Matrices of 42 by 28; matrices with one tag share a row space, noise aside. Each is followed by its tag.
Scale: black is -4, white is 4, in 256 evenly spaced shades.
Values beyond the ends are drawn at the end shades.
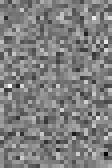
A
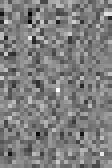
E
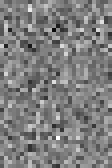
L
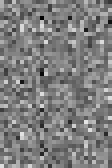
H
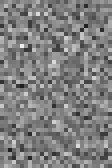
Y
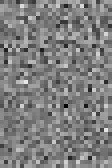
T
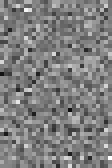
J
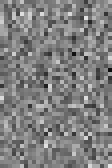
H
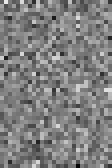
L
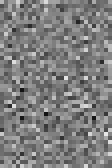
A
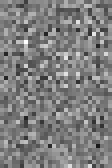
T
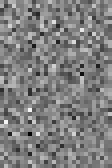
E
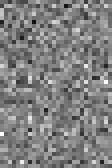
Y
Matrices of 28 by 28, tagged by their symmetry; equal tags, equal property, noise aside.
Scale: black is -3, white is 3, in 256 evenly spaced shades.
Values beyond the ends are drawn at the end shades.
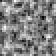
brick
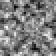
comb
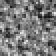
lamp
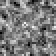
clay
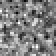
comb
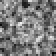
clay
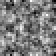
brick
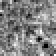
clay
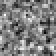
comb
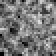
lamp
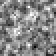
clay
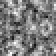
brick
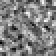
comb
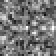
brick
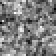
comb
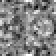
brick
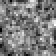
lamp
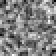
lamp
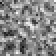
lamp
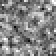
lamp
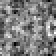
brick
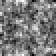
brick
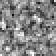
lamp
